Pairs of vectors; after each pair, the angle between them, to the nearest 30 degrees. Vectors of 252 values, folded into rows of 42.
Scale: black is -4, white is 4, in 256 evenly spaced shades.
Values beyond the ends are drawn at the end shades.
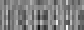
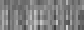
30 degrees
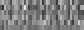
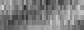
120 degrees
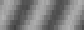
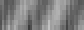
150 degrees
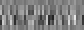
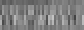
150 degrees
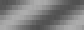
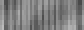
60 degrees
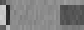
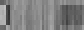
30 degrees
